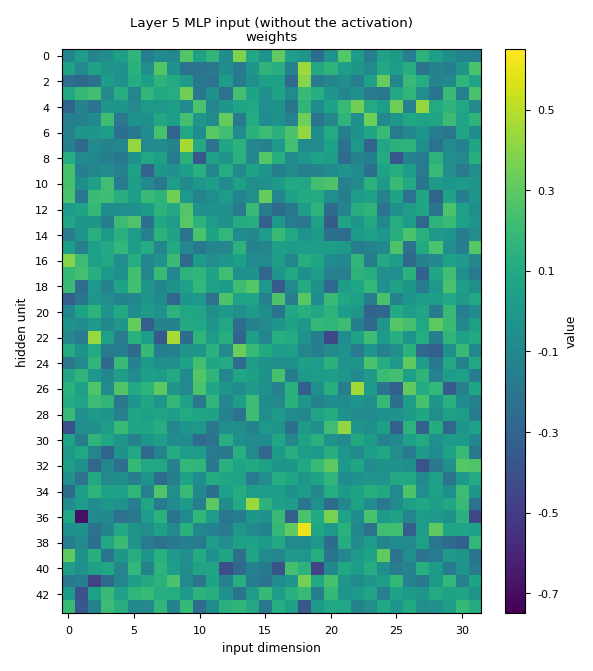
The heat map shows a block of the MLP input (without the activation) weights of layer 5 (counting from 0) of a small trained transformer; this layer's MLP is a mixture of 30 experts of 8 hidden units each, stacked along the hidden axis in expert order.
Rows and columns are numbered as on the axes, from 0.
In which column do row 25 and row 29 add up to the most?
21
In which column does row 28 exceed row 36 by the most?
1
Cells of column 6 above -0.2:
40
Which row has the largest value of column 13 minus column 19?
0
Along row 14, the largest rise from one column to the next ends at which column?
10
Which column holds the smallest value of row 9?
6
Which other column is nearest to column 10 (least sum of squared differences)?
22
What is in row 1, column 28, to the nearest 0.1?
-0.1
